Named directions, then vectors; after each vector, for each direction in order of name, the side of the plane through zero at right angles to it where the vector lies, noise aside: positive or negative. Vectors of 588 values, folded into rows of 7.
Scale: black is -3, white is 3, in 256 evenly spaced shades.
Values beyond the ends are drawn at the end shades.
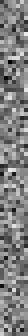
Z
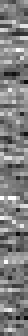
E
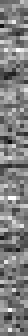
positive, positive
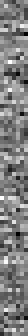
positive, negative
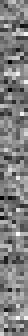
negative, positive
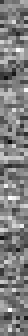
positive, positive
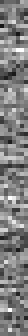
positive, positive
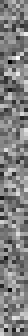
negative, positive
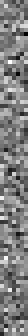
positive, negative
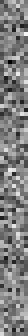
negative, positive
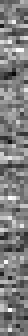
positive, positive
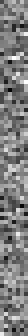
negative, positive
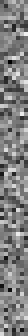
negative, positive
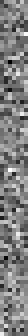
negative, positive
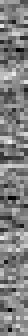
negative, negative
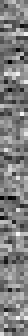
negative, positive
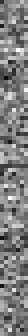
positive, positive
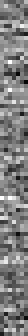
positive, negative
